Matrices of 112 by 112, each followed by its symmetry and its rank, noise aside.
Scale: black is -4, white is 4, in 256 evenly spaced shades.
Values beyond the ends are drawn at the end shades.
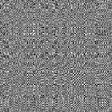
symmetric, rank six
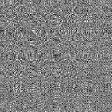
no symmetry, rank seven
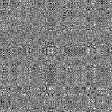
symmetric, rank six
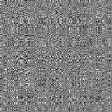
no symmetry, rank six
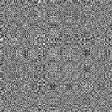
symmetric, rank six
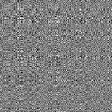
no symmetry, rank six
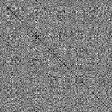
symmetric, rank eight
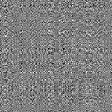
no symmetry, rank six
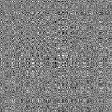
antisymmetric, rank six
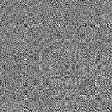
symmetric, rank six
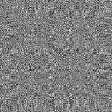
antisymmetric, rank eight
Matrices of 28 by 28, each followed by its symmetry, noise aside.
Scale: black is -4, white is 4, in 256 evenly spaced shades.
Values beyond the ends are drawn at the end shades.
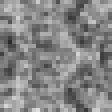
mirrored top to bottom.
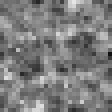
same after a half turn.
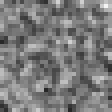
symmetric across the other diagonal.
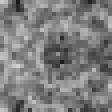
mirrored top to bottom.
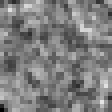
symmetric across the other diagonal.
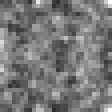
mirrored top to bottom.
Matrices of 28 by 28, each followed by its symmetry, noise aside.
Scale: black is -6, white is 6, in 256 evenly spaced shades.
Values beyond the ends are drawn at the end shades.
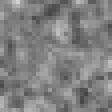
no symmetry.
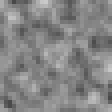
symmetric across the other diagonal.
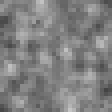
same after a half turn.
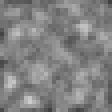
symmetric across the other diagonal.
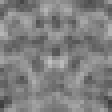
mirrored left to right.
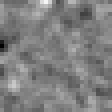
antisymmetric.
